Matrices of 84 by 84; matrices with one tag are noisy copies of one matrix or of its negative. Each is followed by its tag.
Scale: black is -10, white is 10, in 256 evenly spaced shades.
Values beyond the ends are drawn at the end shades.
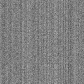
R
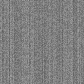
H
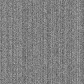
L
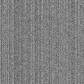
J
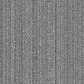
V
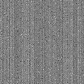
H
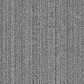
V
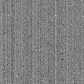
V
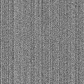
J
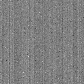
H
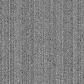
H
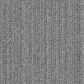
L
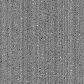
R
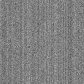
R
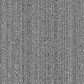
R
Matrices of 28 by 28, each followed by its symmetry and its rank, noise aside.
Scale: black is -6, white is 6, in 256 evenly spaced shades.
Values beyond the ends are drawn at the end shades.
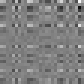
no symmetry, rank one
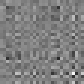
symmetric, rank two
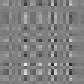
no symmetry, rank one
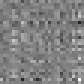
no symmetry, rank three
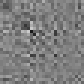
symmetric, rank three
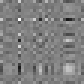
symmetric, rank one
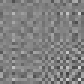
symmetric, rank two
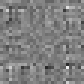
no symmetry, rank three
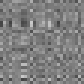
no symmetry, rank two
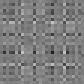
symmetric, rank one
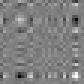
symmetric, rank one
